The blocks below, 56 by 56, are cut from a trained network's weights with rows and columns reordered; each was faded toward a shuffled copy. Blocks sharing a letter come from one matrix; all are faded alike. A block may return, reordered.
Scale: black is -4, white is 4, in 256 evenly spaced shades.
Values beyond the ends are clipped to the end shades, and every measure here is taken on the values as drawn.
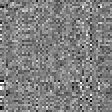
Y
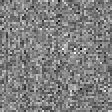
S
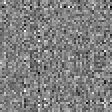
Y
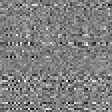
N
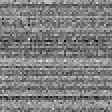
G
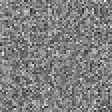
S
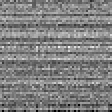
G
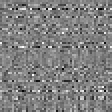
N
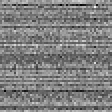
G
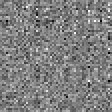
Y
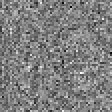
S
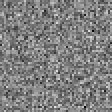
S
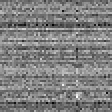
G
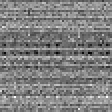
G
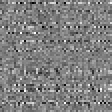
N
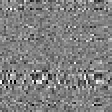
N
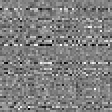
N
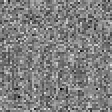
S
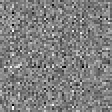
Y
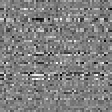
N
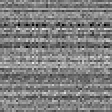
G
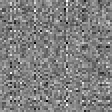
Y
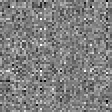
Y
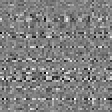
N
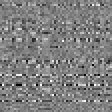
N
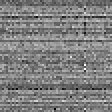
G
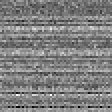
G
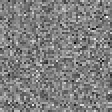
S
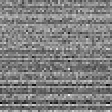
G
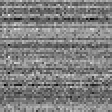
G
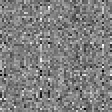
Y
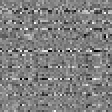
N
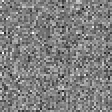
S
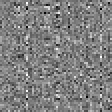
Y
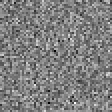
S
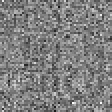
S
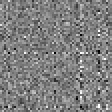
Y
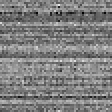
G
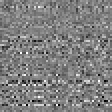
N
